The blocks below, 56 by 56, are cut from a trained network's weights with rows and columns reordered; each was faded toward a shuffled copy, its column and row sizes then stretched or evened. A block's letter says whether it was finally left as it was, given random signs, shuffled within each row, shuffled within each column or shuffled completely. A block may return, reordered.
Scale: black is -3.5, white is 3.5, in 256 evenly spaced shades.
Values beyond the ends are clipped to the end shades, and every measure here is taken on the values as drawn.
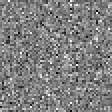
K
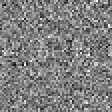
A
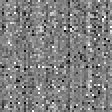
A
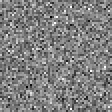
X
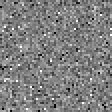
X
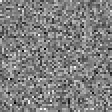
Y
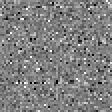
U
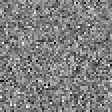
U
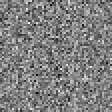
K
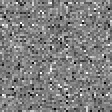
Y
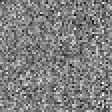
K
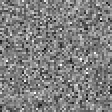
K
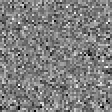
Y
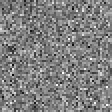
K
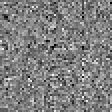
A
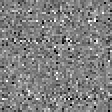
Y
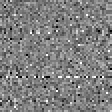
A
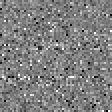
U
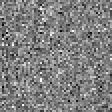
K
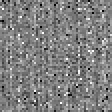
K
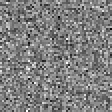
K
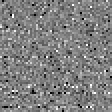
U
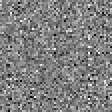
Y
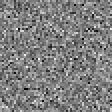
U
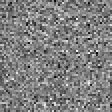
Y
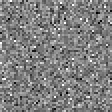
X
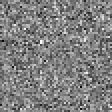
Y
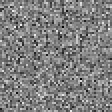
K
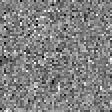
Y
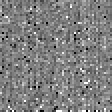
A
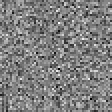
A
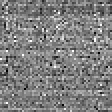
A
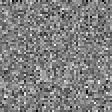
A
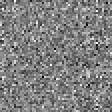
Y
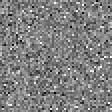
X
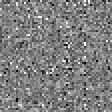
Y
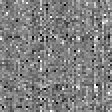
A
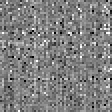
A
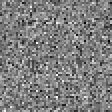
Y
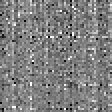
A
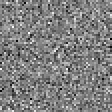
K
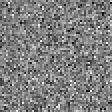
X
